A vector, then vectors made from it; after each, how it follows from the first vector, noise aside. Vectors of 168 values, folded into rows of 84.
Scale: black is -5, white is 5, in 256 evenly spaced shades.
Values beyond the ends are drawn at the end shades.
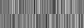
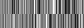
negated, scaled up.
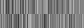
reversed, negated.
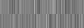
negated, shrunk.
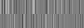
reversed, partly zeroed.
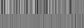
reversed, partly zeroed.
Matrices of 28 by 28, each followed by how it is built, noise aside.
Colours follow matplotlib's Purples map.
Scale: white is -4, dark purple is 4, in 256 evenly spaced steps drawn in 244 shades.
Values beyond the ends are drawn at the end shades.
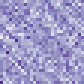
Toeplitz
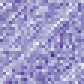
Hankel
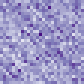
Toeplitz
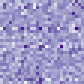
uneven rows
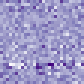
uneven rows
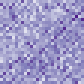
Hankel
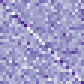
diagonal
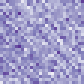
Toeplitz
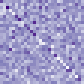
diagonal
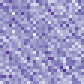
Toeplitz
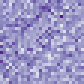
Hankel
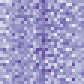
repeating rows
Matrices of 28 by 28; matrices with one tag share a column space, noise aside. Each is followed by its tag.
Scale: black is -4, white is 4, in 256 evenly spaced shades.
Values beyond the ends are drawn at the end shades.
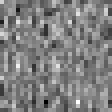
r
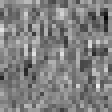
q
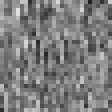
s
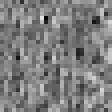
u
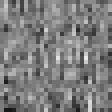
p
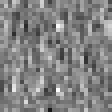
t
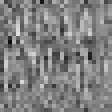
q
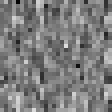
s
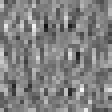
t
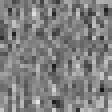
r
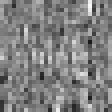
p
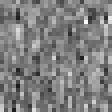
u
